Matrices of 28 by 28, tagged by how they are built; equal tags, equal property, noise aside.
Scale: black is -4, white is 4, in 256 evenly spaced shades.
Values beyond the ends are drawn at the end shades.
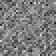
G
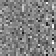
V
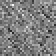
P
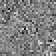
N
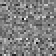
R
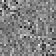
N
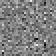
V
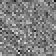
P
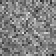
P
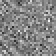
P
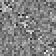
N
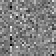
V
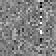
V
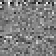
R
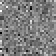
V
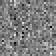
V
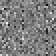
V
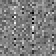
V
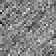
G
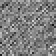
G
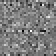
R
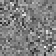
N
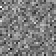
G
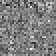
R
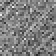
G
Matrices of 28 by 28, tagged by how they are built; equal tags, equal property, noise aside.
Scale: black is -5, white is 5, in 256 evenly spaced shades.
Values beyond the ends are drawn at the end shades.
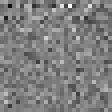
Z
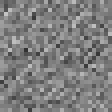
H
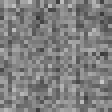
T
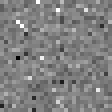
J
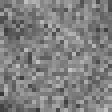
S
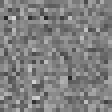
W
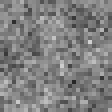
S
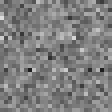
Z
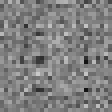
W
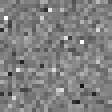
J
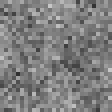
S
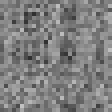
T
